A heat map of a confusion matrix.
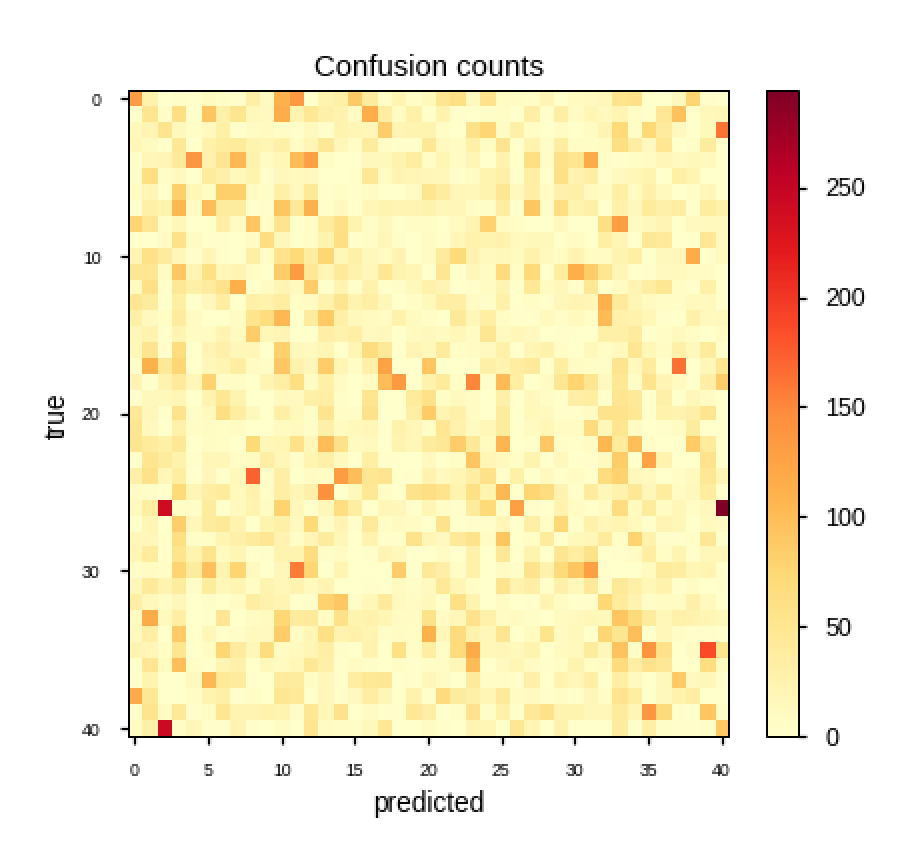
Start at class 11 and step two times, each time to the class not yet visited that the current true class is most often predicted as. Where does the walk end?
31
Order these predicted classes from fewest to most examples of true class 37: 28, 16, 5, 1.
28, 1, 16, 5
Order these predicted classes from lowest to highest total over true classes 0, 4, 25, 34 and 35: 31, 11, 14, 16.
14, 16, 31, 11
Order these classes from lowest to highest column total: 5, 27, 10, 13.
27, 5, 13, 10
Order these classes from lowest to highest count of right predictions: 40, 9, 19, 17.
19, 9, 40, 17
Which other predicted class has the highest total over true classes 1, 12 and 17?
37
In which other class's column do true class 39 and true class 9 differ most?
35
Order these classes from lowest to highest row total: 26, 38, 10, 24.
38, 10, 24, 26
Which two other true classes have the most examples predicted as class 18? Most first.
30, 35
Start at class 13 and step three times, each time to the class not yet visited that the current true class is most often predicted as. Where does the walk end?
10
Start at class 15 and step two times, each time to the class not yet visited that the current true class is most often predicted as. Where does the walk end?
33
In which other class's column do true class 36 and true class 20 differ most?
23
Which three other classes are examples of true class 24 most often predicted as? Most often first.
8, 14, 15
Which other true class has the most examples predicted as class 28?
22
